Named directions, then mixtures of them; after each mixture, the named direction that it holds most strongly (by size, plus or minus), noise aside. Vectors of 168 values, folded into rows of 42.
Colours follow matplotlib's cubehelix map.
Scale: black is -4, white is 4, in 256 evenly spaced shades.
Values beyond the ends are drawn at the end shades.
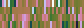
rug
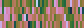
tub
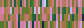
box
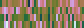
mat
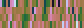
rug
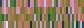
mat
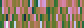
mat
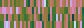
mat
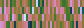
tub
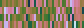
mat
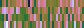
mat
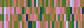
tub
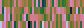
tub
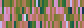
tub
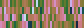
tub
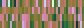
rug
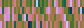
tub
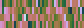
tub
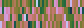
tub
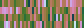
mat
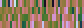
rug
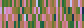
tub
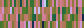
box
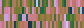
tub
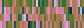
tub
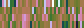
rug
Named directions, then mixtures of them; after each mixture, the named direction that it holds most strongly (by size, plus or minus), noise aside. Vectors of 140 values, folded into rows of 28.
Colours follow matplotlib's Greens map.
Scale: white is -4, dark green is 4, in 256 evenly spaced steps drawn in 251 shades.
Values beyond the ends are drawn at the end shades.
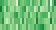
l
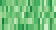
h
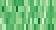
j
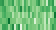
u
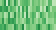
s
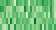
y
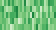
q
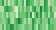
q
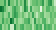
y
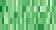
l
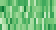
y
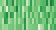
s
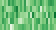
q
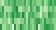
q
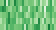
j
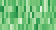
q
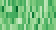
q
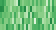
l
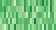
y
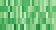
s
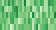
q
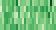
l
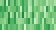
s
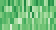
q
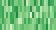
q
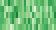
q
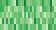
y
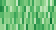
l
